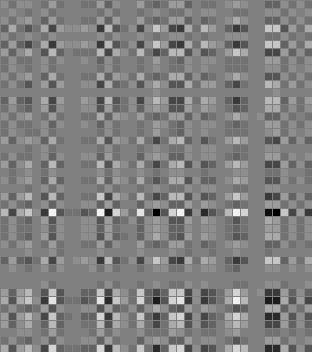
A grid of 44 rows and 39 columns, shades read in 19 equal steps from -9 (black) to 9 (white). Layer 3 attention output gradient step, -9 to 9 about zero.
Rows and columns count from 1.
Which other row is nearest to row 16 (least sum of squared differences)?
8
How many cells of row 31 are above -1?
23
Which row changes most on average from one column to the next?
27
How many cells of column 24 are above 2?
5
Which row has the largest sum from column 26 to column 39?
6
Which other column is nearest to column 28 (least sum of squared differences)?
9
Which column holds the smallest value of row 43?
30
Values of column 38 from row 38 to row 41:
2 -1 1 1
